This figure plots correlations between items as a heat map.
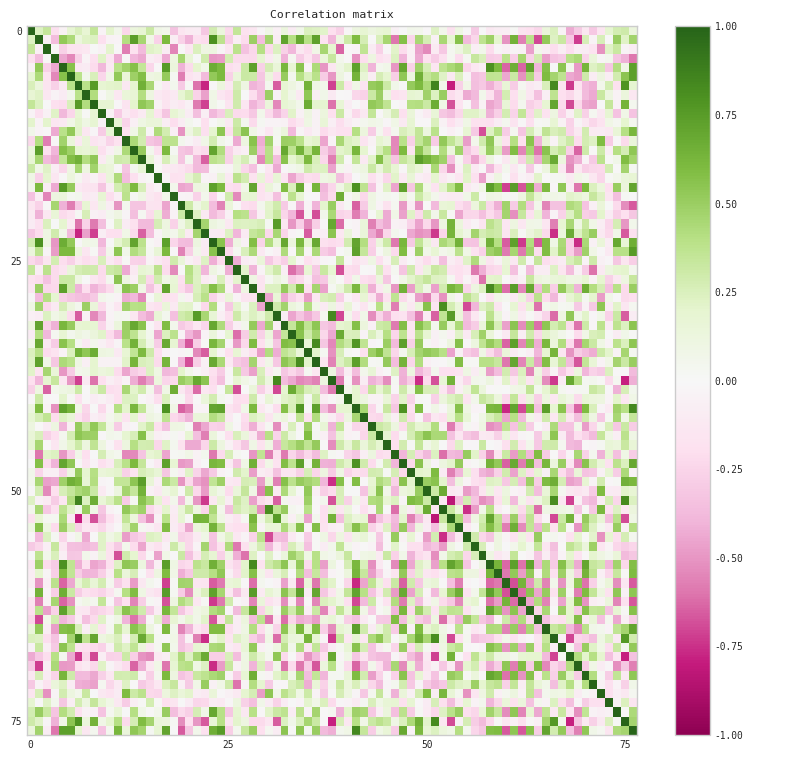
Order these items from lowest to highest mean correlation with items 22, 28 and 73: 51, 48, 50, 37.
51, 48, 50, 37
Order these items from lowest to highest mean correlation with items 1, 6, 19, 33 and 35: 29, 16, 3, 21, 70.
21, 29, 16, 70, 3
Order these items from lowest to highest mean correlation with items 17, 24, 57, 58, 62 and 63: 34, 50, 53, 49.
50, 49, 53, 34
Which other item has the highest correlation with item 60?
62
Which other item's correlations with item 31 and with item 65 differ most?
38
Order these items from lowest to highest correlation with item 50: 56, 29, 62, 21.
29, 56, 21, 62
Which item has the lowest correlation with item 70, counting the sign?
60
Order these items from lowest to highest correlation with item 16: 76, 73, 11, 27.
73, 76, 27, 11
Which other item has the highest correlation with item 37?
2
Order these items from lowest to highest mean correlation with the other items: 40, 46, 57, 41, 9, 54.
46, 9, 57, 40, 54, 41
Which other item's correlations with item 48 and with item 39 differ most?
26
